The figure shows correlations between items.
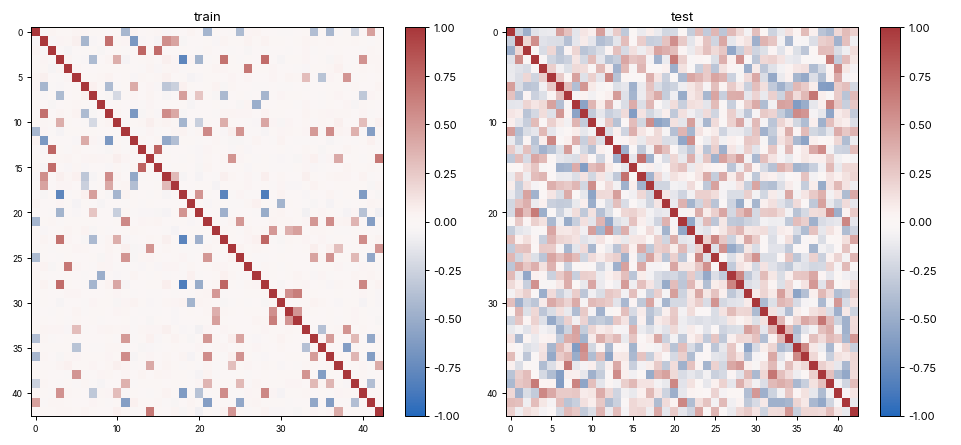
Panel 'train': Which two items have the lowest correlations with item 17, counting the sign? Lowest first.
12, 6
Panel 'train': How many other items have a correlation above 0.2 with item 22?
3
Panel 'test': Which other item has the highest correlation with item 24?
26
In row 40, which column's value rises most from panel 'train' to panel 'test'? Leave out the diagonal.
18
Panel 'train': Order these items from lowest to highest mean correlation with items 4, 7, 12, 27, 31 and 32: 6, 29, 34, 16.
16, 34, 6, 29
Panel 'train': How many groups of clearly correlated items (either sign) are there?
10
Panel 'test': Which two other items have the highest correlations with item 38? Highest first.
32, 13
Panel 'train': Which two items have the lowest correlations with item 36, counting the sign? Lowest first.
41, 0
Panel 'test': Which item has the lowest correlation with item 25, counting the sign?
14
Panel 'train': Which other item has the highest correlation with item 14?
42
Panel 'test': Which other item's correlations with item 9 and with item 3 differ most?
39
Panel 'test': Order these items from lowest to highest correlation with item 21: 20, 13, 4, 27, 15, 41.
27, 13, 20, 4, 15, 41
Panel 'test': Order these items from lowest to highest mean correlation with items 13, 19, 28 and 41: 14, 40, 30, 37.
30, 40, 14, 37
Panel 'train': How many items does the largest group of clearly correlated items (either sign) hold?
8
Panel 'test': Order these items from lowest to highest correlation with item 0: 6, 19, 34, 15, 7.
19, 15, 34, 7, 6
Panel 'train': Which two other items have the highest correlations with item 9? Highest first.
1, 16
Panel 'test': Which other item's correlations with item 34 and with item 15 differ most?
7
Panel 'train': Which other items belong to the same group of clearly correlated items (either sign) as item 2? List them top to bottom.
13, 15
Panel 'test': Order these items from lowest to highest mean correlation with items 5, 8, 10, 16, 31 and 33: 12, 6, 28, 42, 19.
19, 6, 42, 28, 12
